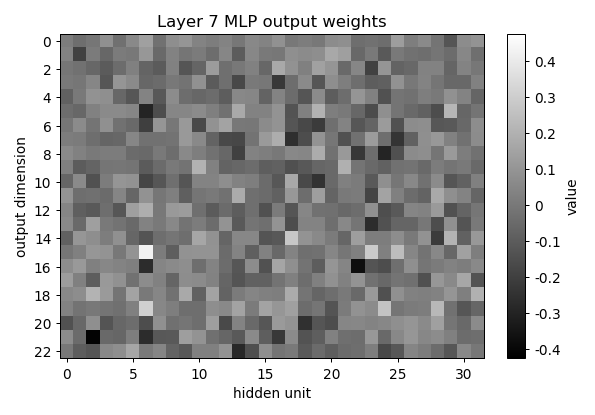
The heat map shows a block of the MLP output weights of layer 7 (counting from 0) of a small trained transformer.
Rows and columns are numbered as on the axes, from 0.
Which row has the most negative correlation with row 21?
13
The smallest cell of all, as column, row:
2, 21
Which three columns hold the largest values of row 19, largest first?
6, 24, 28
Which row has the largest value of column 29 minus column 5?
14
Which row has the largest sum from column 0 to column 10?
15
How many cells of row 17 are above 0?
17
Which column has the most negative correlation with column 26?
19
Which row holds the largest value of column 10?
9
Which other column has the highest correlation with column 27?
31
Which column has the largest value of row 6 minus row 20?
12
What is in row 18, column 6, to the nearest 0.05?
0
